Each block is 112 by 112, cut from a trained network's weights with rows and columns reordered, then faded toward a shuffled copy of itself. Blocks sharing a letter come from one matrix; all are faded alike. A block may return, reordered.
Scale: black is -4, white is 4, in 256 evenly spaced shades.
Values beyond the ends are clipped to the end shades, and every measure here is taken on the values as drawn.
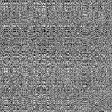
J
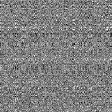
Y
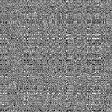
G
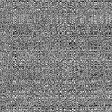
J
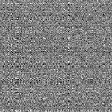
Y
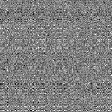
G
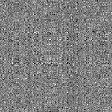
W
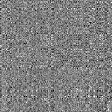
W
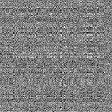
J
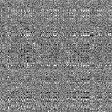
G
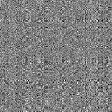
W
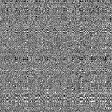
G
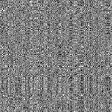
W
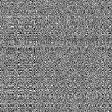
J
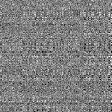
Y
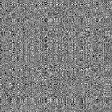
W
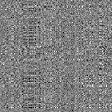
W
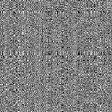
W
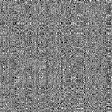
W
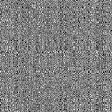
W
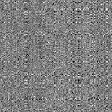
W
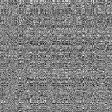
J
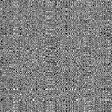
W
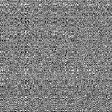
Y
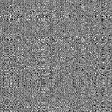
W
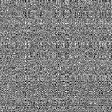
Y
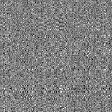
W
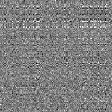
G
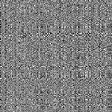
W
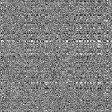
G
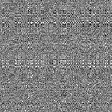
G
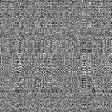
Y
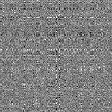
G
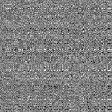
G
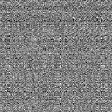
J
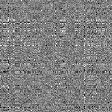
G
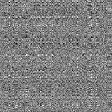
J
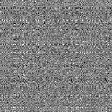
G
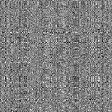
W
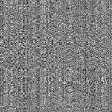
W
